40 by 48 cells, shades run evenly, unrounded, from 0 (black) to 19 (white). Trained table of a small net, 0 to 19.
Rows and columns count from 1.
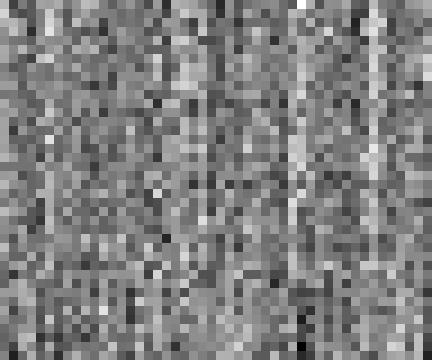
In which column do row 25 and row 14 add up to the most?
23
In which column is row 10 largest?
21
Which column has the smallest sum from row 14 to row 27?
32
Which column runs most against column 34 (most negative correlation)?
25
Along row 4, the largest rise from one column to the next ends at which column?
41
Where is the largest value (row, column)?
1, 34
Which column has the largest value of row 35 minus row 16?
12
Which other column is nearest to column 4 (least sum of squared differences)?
40
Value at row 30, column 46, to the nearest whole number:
6
